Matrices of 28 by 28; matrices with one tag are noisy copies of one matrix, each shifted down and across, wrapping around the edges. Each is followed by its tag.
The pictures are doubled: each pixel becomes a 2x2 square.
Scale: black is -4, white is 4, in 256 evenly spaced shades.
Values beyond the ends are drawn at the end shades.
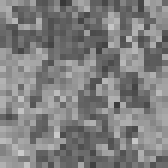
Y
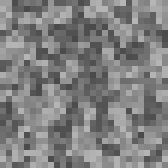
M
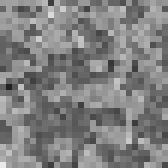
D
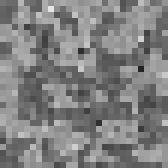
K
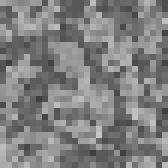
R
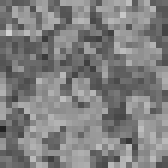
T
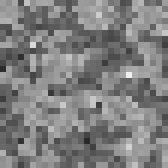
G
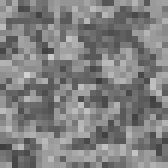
G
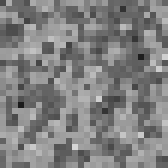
M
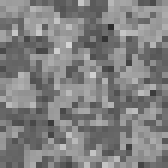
G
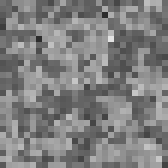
R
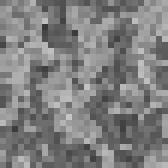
T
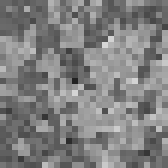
Y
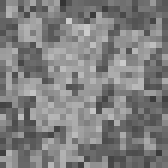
Y
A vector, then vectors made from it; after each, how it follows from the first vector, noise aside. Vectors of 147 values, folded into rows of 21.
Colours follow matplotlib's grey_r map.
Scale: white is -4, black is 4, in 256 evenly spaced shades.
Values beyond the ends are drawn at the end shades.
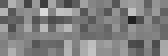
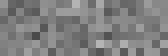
reversed, shrunk.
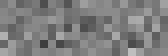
wrapped around, negated, shrunk.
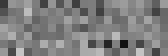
reversed, negated, partly zeroed.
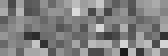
reversed.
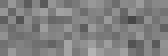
shrunk.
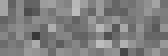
reversed, shrunk.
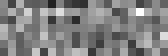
wrapped around, negated.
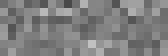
shrunk.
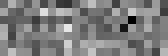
copied.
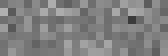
shrunk.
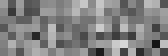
reversed.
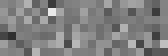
wrapped around, negated, partly zeroed.
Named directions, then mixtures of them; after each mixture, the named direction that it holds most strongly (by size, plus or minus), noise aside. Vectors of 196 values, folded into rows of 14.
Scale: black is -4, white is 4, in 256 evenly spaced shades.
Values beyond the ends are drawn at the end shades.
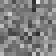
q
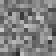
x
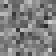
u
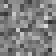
u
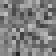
u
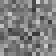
q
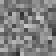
x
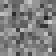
u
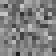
u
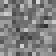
u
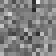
q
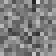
q
